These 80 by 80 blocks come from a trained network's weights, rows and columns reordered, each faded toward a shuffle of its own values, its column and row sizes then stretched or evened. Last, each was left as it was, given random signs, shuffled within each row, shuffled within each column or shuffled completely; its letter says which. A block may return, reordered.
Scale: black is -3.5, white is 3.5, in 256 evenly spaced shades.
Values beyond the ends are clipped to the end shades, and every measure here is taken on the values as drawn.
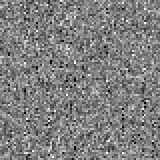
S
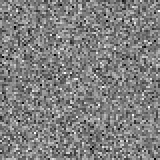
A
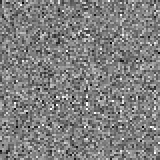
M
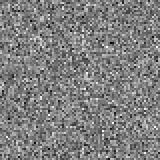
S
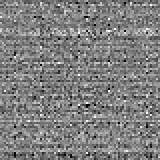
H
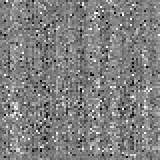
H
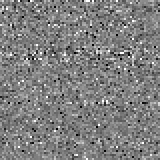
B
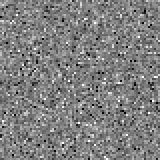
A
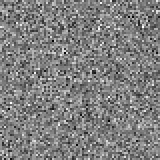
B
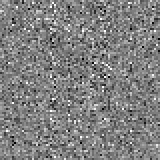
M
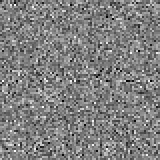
B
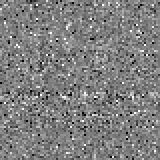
M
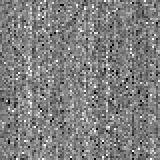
S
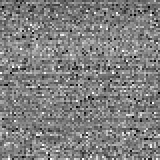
B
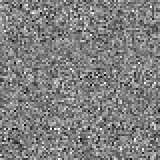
B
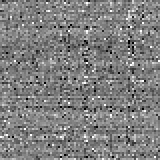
H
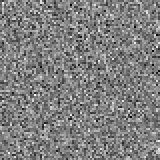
S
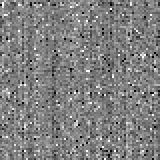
H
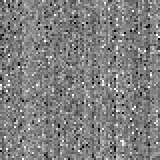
S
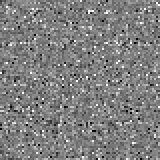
B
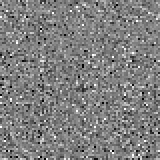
M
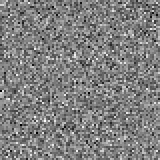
A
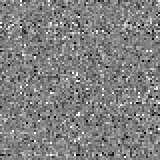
M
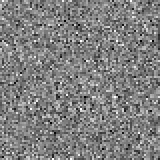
B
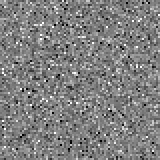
A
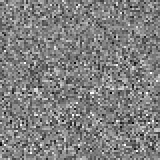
B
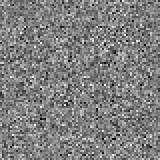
H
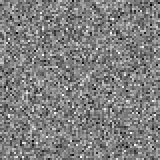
A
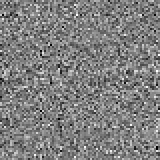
H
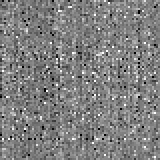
H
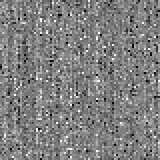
S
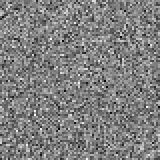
A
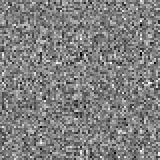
H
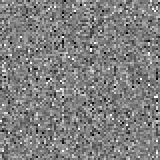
S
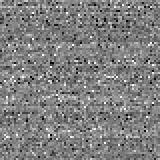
B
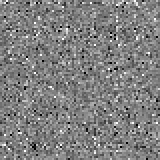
M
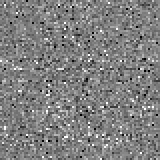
M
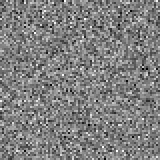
B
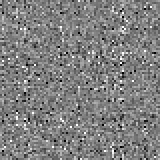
M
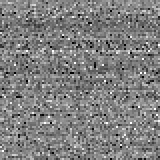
B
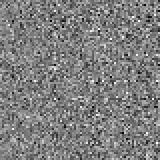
M
